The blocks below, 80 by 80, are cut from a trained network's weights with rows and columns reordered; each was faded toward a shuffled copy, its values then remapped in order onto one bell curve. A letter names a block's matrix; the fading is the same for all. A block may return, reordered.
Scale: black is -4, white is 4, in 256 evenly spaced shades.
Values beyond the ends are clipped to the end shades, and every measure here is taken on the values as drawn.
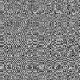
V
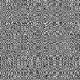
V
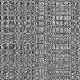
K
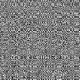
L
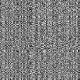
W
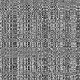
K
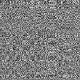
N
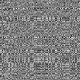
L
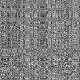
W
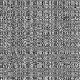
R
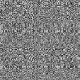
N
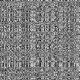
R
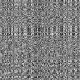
R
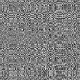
V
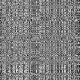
K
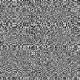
L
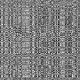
K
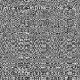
L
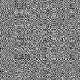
V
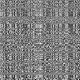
R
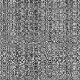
W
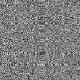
N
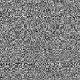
N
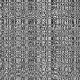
K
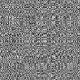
V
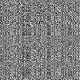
W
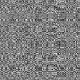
V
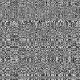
L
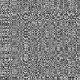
V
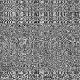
W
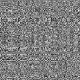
N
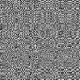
L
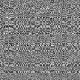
L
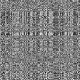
R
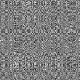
V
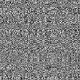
N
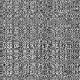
W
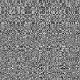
L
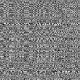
L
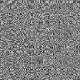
N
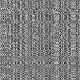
K
